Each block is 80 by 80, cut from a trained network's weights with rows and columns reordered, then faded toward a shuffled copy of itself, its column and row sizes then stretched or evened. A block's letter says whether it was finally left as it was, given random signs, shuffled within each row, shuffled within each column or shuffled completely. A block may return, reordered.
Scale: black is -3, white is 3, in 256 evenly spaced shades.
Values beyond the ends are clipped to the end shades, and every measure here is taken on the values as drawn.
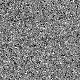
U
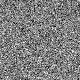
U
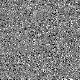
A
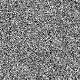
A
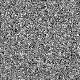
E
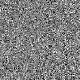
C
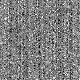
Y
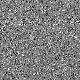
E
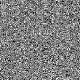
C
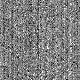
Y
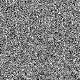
Y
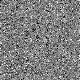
Y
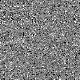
A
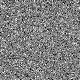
U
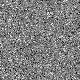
U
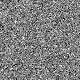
U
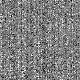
C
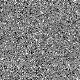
A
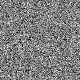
E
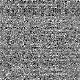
C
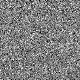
E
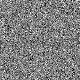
Y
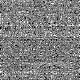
C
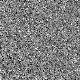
A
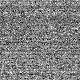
E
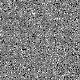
A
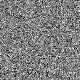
E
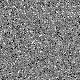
U
